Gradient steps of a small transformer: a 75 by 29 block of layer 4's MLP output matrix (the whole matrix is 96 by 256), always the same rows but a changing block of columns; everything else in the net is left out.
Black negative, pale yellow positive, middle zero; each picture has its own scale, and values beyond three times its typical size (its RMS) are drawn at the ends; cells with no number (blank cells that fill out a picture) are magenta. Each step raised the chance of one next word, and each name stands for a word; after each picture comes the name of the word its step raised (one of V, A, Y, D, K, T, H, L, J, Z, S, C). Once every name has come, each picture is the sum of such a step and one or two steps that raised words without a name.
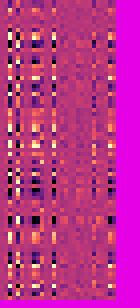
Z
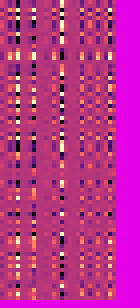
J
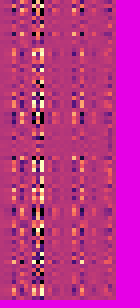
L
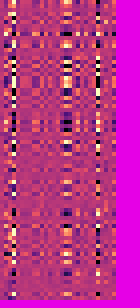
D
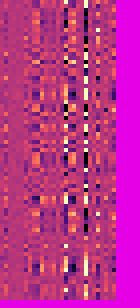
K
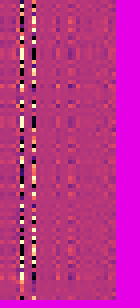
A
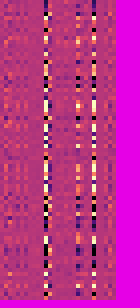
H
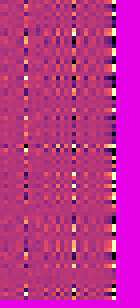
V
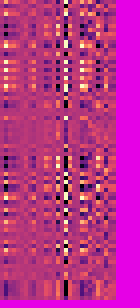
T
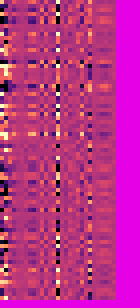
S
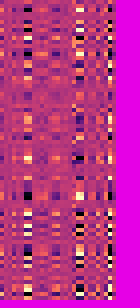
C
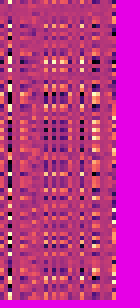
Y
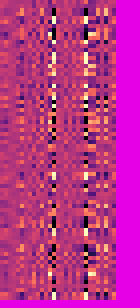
D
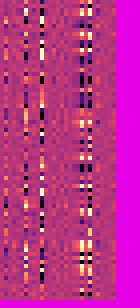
L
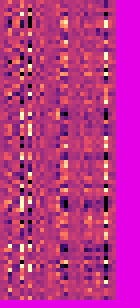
S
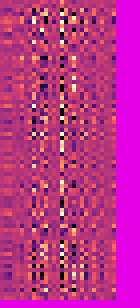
J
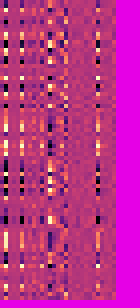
Z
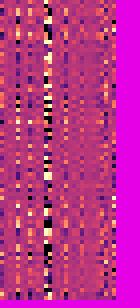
L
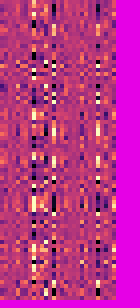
S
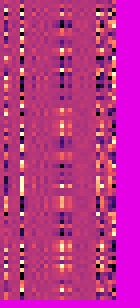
J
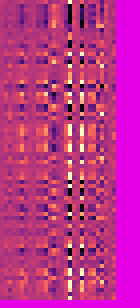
Y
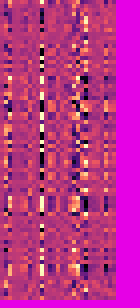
K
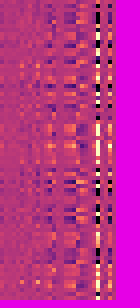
Z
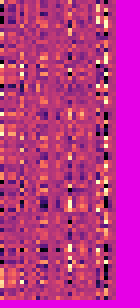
S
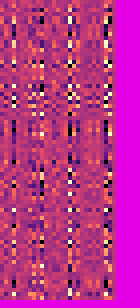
S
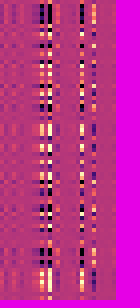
D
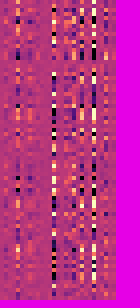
J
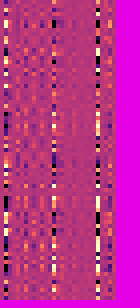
K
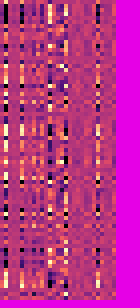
C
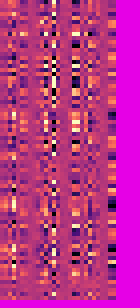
D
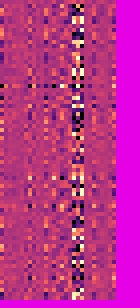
A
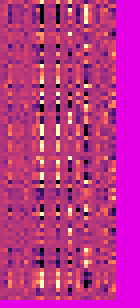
L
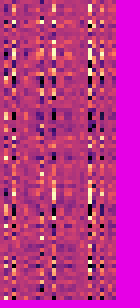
C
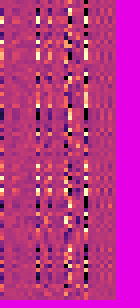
Z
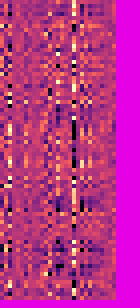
D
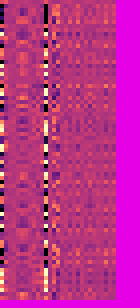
D
